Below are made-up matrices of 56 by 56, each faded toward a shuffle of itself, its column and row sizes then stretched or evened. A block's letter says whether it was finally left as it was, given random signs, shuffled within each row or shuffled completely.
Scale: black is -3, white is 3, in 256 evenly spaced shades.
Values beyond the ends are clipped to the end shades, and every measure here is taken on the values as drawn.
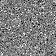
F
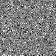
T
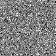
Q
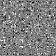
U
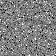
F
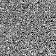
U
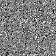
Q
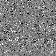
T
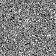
T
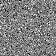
F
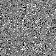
Q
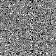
Q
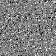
T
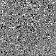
Q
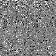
U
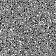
F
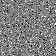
F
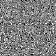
U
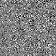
U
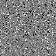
U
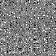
U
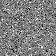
F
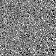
Q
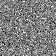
F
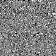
T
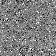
T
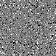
Q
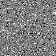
U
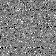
T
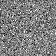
F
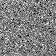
F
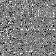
U
